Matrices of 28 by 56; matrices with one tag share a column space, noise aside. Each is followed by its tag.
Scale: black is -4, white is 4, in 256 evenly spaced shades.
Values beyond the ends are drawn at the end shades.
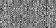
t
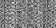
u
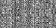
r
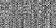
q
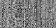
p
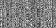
p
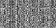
t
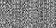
u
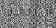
r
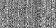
p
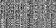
q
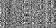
r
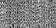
u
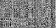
p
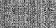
t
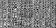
p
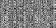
t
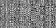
t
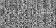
r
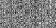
r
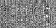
t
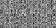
r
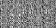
r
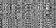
q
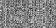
t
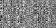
t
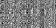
r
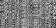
q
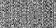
u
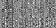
p
